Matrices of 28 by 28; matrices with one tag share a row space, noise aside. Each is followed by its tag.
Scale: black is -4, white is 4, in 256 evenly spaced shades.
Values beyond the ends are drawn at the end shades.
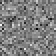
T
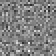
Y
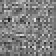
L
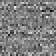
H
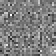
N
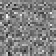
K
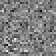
K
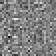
K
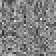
T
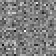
T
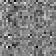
K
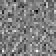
T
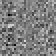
T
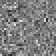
T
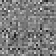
H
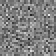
Y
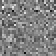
T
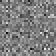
Y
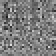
N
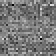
H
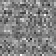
L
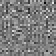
Y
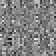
T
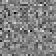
K
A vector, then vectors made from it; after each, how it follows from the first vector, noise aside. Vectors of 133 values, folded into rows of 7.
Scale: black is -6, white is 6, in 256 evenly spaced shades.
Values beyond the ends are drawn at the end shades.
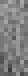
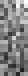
reversed, negated, scaled up.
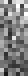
reversed, negated, scaled up.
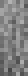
copied.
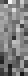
scaled up.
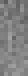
reversed, shrunk.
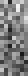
reversed, negated, scaled up.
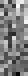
reversed, negated, scaled up.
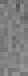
reversed, shrunk.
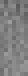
reversed, shrunk.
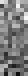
reversed, negated, scaled up.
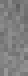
reversed, shrunk.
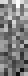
reversed, negated, scaled up.
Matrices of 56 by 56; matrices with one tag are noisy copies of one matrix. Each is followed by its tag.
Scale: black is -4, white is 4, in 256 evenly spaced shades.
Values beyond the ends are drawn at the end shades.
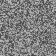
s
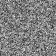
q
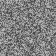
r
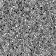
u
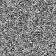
s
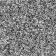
r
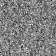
u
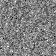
u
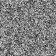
r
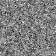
r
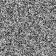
r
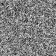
q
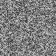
q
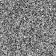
q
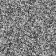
r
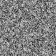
u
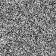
r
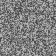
q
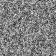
u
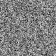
q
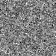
q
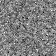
q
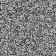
q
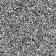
q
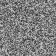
q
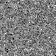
s
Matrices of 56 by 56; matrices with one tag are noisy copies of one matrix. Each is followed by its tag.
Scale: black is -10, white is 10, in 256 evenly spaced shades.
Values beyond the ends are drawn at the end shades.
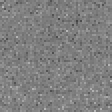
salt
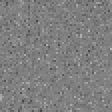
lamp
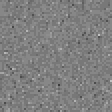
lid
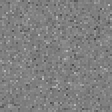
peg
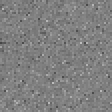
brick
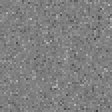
peg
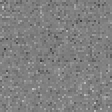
salt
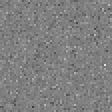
peg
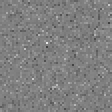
peg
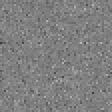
brick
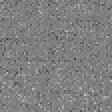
salt
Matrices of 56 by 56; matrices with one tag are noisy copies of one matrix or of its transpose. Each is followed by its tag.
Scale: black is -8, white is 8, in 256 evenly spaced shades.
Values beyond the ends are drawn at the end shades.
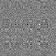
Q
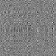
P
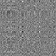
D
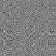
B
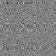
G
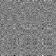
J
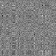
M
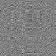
P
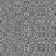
J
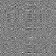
P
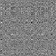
D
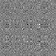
Q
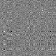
B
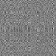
P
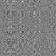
D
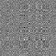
Q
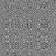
Q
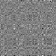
J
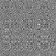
Q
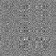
Q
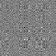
Q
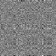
J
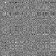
M
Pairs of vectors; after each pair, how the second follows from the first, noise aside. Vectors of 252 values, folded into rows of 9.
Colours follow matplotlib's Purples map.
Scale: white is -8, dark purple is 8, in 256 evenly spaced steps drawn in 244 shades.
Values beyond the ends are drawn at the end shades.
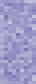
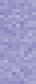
wrapped around, shrunk.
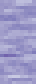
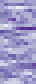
reversed, scaled up.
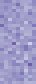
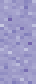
negated, partly zeroed.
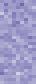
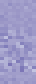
reversed, partly zeroed.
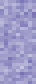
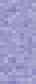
reversed, shrunk.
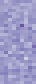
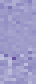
reversed, partly zeroed.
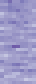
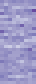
wrapped around.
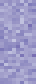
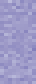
wrapped around, negated, shrunk.
